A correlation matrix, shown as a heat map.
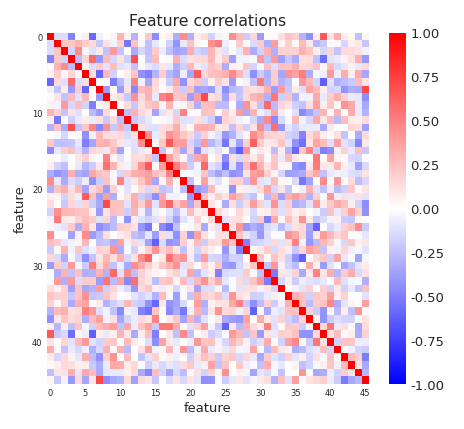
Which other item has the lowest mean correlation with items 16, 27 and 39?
15
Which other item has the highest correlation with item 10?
19
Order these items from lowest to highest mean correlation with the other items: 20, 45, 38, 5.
45, 20, 5, 38
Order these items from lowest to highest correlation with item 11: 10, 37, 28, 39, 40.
10, 37, 28, 39, 40
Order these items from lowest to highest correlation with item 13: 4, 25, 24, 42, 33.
25, 42, 24, 4, 33
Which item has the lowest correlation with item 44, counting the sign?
14
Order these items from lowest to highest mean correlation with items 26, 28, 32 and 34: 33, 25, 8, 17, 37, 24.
25, 37, 33, 17, 24, 8
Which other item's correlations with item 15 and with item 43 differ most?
27
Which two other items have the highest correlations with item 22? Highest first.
8, 17
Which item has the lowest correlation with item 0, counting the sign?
6
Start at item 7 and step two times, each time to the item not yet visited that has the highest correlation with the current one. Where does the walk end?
35
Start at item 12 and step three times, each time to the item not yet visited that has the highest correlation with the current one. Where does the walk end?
30
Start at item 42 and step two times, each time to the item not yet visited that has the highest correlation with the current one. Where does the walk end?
31
